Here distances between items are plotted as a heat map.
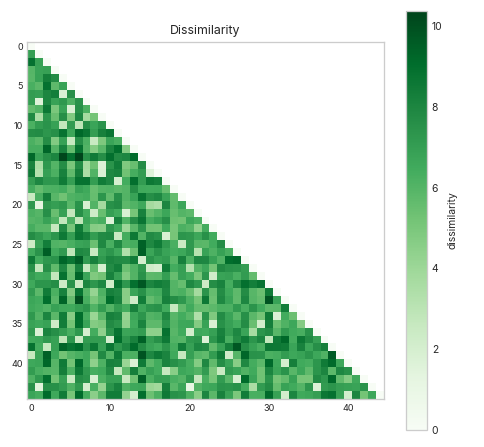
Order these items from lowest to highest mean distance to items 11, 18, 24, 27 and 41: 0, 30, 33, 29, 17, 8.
17, 33, 29, 8, 0, 30
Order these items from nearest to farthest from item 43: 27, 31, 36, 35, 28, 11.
36, 28, 31, 27, 35, 11
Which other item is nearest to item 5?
8
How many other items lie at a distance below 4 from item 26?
5
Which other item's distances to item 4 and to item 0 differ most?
6
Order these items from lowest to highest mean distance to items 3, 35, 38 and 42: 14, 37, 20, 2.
2, 20, 37, 14
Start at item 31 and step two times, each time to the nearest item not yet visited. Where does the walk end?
21
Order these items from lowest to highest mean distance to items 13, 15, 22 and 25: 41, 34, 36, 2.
36, 34, 41, 2
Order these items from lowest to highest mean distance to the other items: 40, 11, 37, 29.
29, 40, 37, 11
